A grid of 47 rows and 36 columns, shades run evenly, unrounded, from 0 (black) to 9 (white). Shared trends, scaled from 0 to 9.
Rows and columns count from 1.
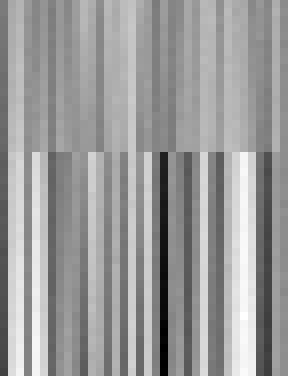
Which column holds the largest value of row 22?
31
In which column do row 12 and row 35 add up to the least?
21
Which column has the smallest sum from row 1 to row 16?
1
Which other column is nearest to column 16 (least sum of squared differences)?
14
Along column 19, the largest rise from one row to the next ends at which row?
20
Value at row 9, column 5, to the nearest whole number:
5
